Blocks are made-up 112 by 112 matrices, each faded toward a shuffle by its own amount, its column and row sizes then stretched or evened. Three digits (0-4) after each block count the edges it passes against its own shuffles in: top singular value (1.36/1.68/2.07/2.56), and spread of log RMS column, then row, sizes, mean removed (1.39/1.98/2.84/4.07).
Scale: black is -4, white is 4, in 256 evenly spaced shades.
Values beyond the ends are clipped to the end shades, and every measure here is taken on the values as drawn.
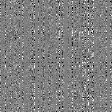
2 4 2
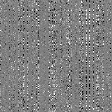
4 4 1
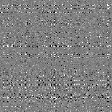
4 2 3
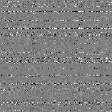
4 1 4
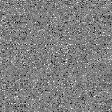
3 0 2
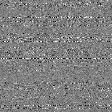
3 0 3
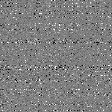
2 1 3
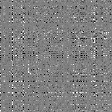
4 3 3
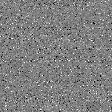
1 0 2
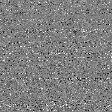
1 0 3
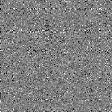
3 2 2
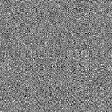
4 1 2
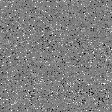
1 0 2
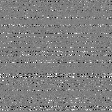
2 0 4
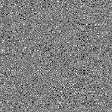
3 1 2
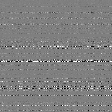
4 0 4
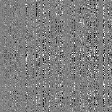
3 4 2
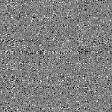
3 1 2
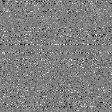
1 0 3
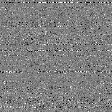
3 0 3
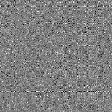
4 1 2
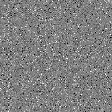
3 1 0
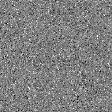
2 1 0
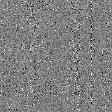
1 2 1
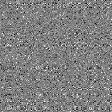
4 0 2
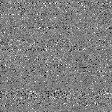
1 0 3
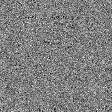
0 0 1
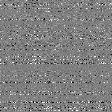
2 1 4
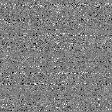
0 1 3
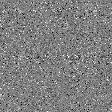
1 0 2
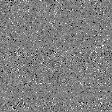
1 1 2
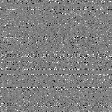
4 1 3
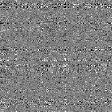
3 2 3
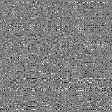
3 0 3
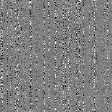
2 4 0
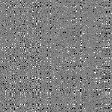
4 3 2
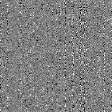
3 3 0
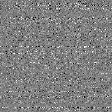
2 1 3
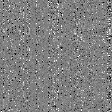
2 3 0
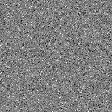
2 0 0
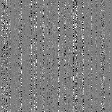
2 4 0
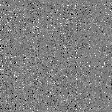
1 2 1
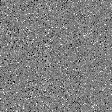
1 1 0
